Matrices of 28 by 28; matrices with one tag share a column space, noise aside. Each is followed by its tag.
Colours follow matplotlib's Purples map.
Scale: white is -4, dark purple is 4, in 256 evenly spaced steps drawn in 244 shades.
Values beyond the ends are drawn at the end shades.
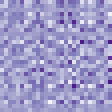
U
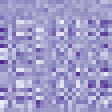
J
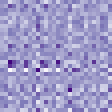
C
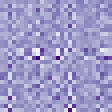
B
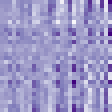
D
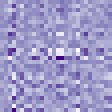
B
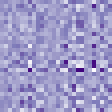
C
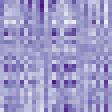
D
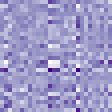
C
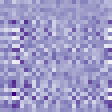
J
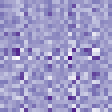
B
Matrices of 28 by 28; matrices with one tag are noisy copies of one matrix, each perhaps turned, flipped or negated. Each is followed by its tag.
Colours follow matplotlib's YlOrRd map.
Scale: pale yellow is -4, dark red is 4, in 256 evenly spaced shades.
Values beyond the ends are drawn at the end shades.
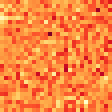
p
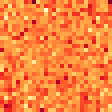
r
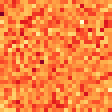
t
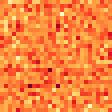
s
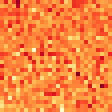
p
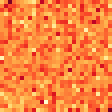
r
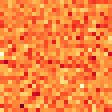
s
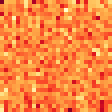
r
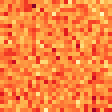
p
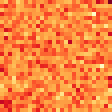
r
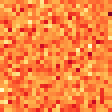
t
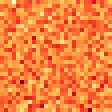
t
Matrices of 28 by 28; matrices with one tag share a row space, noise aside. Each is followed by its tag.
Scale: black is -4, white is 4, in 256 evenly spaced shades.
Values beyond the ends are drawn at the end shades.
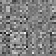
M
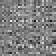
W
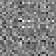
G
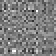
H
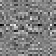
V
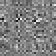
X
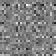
X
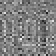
G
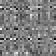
V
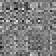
V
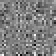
X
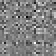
X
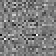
H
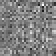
W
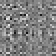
M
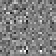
M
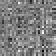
W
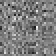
H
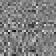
H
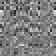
V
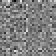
M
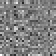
V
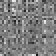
H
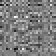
V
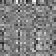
X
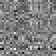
V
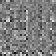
M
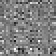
V
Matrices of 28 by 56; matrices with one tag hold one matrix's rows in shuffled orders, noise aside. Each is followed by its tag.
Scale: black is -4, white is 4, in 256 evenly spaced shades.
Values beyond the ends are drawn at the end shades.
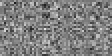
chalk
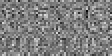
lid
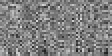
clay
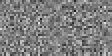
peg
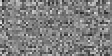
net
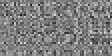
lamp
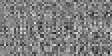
lamp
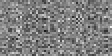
clay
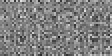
lamp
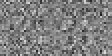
peg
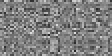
chalk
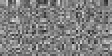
clay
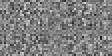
peg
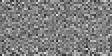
lid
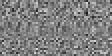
lid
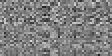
chalk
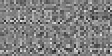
lamp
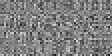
lamp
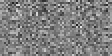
clay
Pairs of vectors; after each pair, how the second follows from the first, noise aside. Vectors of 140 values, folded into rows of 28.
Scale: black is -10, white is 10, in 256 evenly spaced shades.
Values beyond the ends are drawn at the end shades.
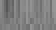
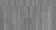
reversed, negated, shrunk.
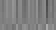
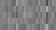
sign-scrambled.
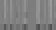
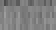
reversed.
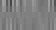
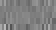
wrapped around, negated.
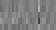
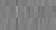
reversed, negated, shrunk.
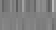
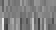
reversed, scaled up.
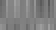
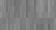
negated, shrunk.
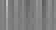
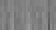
reversed, negated, shrunk.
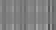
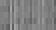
wrapped around, negated.
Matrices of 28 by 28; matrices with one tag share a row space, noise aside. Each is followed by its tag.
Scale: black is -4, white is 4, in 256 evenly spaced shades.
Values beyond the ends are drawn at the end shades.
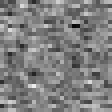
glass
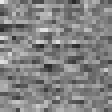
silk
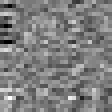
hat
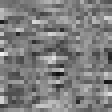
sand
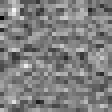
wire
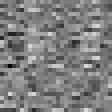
glass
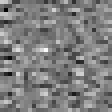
hat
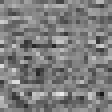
wire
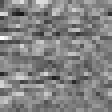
silk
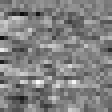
silk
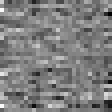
sand
